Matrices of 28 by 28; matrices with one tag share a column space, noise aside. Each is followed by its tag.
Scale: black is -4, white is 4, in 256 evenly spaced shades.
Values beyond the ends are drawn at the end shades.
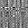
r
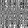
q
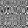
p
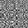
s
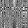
r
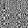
s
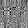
r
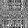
q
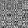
s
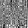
q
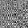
s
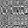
p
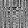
r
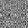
s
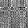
r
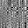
r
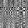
r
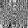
q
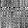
r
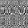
p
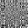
q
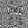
p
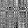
r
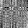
r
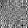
q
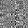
s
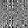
q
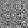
s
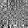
q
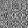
s
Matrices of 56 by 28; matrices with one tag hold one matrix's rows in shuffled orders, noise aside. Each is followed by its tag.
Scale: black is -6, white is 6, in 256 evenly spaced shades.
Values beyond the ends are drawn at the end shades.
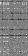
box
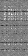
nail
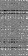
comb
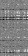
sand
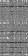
box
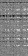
sand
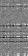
sand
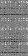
comb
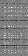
nail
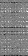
comb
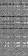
sand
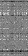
box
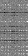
comb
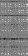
comb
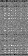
nail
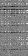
comb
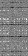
box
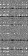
box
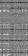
box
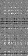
nail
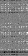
comb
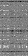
box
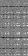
sand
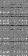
box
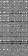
box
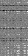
sand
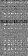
nail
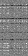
box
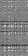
nail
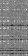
box
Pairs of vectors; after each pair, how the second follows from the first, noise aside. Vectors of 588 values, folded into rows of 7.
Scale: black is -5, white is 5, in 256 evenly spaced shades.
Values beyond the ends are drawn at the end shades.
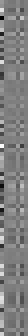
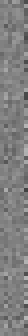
reversed, negated, shrunk.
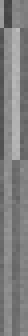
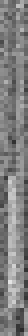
reversed.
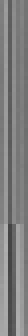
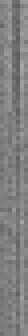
reversed, shrunk.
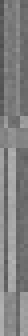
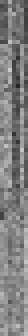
reversed, negated.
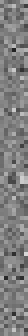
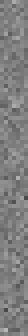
wrapped around, shrunk.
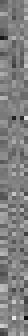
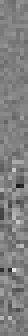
wrapped around, partly zeroed.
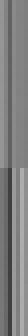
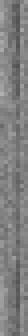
wrapped around, shrunk.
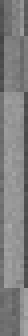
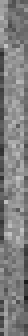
reversed.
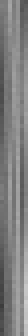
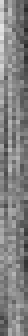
reversed.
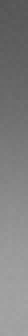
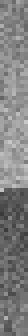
wrapped around.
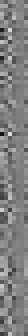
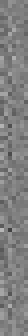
wrapped around, negated, shrunk.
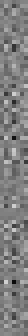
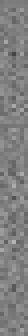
reversed, shrunk.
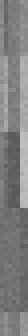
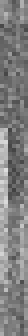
reversed.
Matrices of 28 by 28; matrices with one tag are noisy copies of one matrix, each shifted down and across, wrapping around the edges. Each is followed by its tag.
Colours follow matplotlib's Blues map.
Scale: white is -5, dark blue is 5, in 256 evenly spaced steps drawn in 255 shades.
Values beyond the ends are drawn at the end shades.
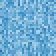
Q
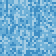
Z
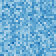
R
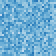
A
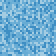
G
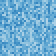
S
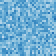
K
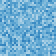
G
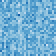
Z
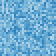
G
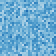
Z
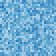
K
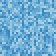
Q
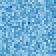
A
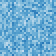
G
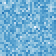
G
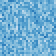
Q
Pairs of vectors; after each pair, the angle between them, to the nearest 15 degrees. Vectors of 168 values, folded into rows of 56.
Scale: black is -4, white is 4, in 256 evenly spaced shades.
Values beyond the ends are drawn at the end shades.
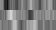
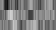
15 degrees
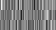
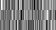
15 degrees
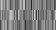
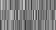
15 degrees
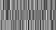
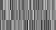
135 degrees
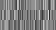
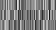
15 degrees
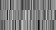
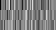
45 degrees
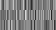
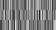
90 degrees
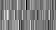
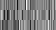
150 degrees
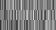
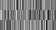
90 degrees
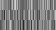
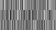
90 degrees
